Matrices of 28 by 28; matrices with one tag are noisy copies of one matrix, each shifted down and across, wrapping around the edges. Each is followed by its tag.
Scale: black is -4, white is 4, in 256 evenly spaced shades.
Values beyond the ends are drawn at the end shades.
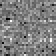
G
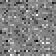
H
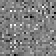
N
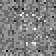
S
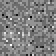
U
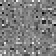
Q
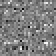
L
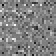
S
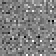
U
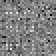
N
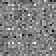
N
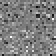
Q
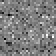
G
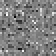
G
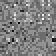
Q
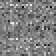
L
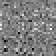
Q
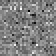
G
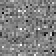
L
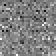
S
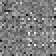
U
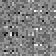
L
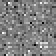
H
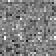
G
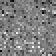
Q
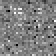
H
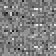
L
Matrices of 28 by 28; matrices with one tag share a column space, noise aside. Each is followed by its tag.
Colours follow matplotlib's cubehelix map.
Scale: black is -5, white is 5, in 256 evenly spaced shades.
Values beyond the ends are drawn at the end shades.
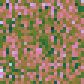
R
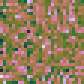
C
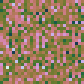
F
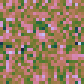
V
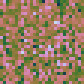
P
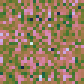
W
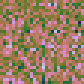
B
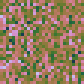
F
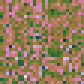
P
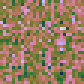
F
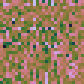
V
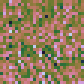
P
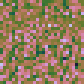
P
